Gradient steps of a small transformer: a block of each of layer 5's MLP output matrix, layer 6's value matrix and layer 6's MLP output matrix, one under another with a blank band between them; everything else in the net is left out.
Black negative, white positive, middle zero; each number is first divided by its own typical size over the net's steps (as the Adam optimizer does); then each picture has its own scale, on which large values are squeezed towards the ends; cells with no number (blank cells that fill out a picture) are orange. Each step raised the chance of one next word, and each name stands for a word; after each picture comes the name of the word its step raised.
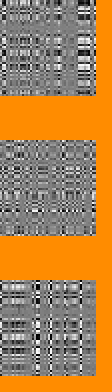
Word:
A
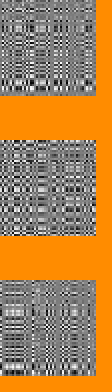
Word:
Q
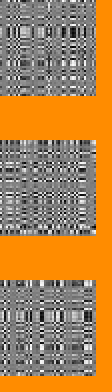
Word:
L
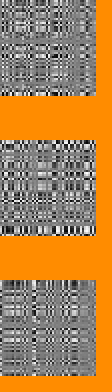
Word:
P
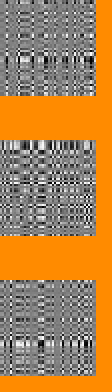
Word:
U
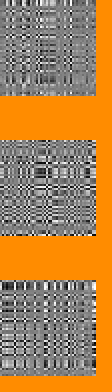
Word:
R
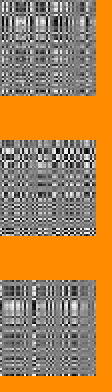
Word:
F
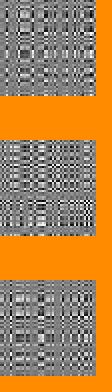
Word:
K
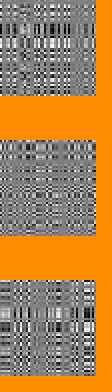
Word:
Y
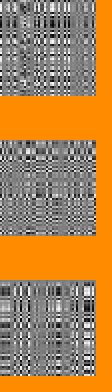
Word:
F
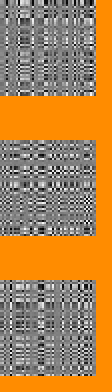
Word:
A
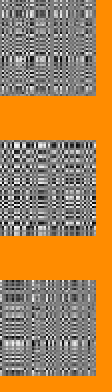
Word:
U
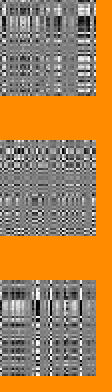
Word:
F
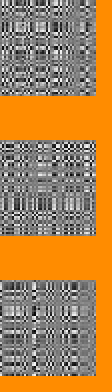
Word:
K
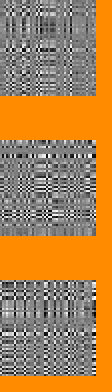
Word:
Y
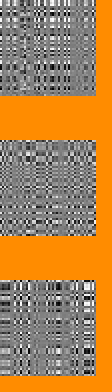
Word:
R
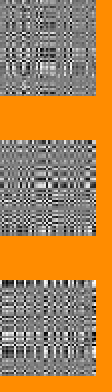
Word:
P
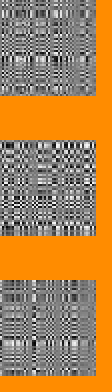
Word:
U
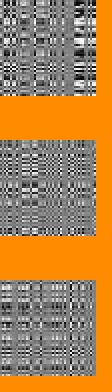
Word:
A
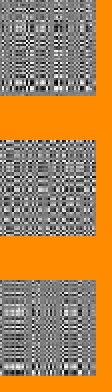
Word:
Q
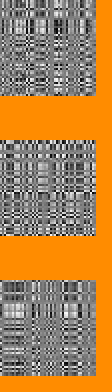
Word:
Y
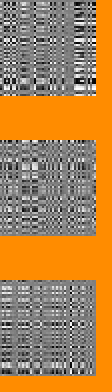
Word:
Q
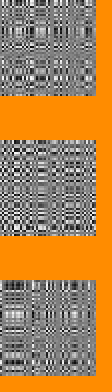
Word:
L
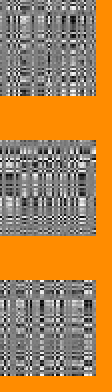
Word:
F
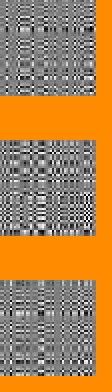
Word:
L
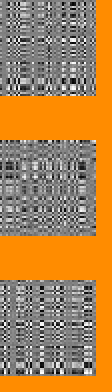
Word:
Q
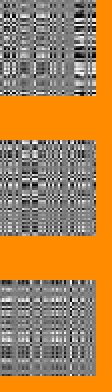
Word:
P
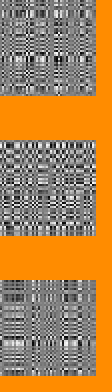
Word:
U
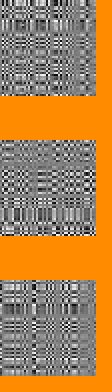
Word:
A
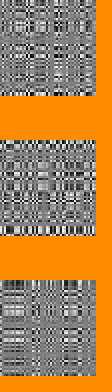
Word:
P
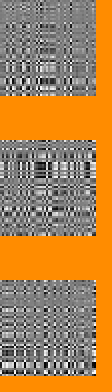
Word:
Q
